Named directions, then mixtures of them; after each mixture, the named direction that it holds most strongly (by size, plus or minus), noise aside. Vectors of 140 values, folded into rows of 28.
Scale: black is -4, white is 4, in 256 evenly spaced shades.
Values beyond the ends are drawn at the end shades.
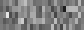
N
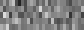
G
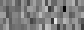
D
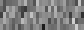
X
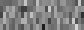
X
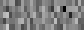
N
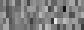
D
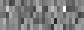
N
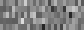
N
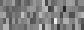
D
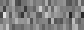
G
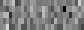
N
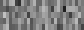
D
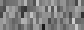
X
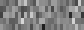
X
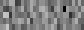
G
